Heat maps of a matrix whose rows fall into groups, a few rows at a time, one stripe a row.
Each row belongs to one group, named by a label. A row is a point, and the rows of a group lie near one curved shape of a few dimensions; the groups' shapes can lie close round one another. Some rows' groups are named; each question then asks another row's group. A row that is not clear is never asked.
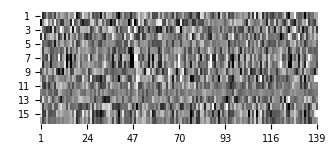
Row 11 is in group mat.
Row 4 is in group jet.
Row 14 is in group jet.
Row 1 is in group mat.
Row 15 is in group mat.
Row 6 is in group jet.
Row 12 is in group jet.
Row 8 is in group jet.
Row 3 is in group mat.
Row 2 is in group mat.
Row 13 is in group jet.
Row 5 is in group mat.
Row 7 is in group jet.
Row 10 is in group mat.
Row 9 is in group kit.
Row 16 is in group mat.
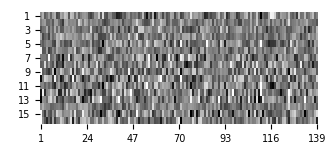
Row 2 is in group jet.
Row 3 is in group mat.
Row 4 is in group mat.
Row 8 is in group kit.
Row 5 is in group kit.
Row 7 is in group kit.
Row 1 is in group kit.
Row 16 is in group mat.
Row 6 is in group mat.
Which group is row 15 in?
mat
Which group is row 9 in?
mat
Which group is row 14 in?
jet
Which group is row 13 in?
mat
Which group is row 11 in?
kit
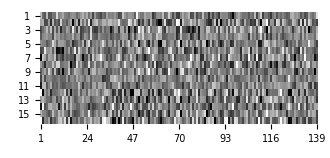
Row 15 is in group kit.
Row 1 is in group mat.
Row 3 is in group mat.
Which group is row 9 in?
kit
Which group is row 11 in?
mat
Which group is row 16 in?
jet
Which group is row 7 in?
mat
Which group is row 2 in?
mat
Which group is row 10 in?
jet
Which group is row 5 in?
kit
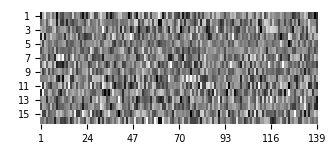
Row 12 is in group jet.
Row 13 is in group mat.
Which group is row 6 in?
mat
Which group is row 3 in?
kit
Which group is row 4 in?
jet
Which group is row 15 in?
mat
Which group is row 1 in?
mat
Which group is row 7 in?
kit
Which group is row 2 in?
kit
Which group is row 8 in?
kit
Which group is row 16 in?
kit
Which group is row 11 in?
jet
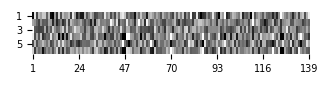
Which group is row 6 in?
jet
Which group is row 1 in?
jet
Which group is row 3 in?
mat
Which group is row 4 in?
jet
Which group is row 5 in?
jet
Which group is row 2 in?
kit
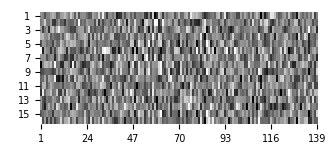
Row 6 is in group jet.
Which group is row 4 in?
jet
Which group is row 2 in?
kit
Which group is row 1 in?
kit
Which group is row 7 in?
kit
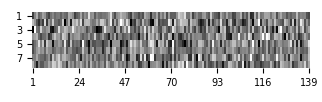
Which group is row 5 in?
mat
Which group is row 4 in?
kit
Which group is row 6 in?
mat
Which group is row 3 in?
jet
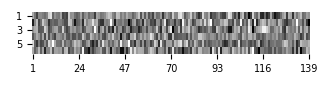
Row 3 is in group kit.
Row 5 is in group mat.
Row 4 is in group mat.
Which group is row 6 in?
mat
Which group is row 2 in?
mat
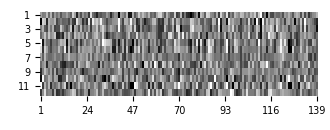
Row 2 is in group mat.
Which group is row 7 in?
jet
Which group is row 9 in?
mat
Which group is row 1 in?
mat
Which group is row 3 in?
mat
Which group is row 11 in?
jet
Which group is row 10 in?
jet
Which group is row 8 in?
kit
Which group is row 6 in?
jet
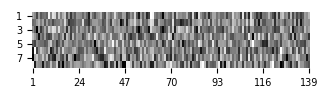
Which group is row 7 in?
mat
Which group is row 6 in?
jet
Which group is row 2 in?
mat
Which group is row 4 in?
mat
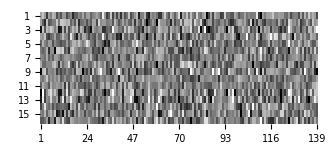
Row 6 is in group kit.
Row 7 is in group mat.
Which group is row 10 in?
mat
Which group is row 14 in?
kit
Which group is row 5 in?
jet
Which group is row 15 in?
kit
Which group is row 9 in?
mat
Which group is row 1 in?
kit
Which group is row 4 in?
kit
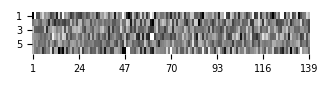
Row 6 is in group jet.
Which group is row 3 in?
mat
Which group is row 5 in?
jet
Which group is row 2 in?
kit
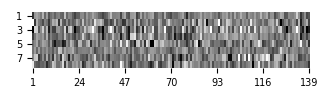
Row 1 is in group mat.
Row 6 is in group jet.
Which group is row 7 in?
kit
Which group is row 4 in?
mat
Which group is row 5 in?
kit
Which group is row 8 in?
mat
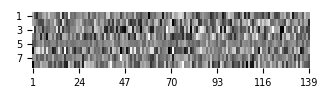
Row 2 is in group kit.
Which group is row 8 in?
mat
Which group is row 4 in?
kit
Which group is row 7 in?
mat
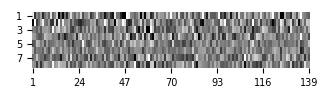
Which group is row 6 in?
jet
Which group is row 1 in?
jet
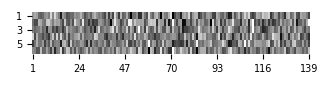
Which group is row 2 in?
mat
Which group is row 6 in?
kit
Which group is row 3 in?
kit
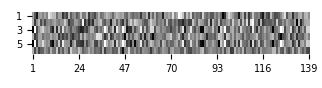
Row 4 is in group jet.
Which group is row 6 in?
jet
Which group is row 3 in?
jet
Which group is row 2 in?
mat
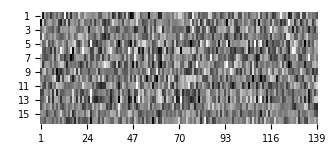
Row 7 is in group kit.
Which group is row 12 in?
mat
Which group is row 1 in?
jet
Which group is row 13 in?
mat
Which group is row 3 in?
kit
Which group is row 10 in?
kit
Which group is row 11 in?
mat
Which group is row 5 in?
mat
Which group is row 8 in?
jet
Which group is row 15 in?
mat
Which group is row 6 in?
mat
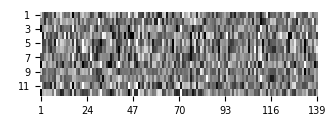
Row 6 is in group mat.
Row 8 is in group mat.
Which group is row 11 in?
mat
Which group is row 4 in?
jet
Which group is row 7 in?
mat
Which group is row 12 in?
mat
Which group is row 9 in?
mat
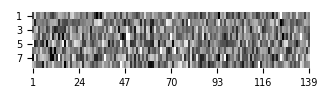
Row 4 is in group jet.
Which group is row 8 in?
mat
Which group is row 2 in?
jet
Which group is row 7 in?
jet
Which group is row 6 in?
kit
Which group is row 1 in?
jet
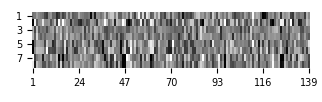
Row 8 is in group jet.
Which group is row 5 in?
mat
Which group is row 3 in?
jet
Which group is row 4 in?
jet
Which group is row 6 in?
mat
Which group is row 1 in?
kit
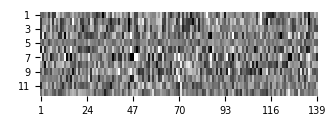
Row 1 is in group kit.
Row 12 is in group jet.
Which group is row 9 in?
mat
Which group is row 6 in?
jet
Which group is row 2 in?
mat
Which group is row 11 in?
mat
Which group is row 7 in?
jet
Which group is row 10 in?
jet
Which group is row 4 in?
jet
